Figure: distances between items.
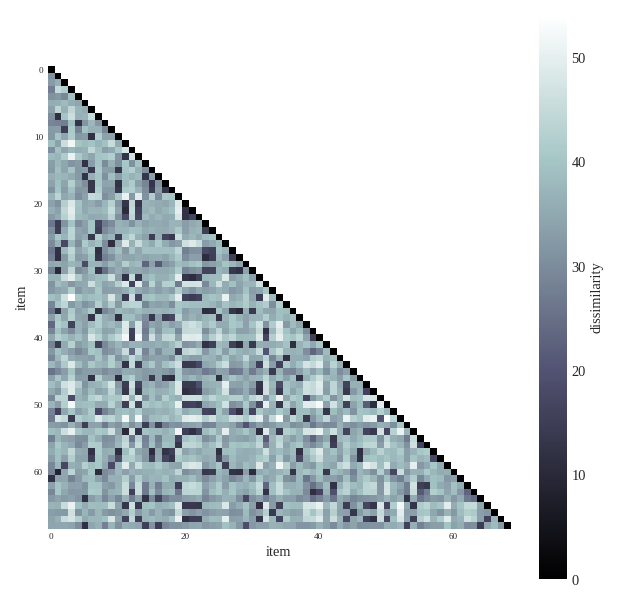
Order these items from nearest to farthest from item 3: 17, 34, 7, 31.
17, 7, 31, 34
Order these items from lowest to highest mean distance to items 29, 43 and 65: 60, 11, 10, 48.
48, 11, 10, 60
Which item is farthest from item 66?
52
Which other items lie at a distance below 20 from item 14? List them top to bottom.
5, 16, 53, 64, 68
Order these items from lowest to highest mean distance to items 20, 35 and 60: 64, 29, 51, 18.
51, 64, 18, 29
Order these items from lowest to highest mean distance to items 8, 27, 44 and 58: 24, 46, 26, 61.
24, 46, 61, 26
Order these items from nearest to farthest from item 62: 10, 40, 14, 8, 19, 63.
19, 63, 14, 40, 8, 10
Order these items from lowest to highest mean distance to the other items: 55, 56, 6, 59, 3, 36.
36, 55, 6, 56, 59, 3
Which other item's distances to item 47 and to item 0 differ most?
61
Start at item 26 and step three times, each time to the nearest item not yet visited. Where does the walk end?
59
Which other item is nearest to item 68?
5
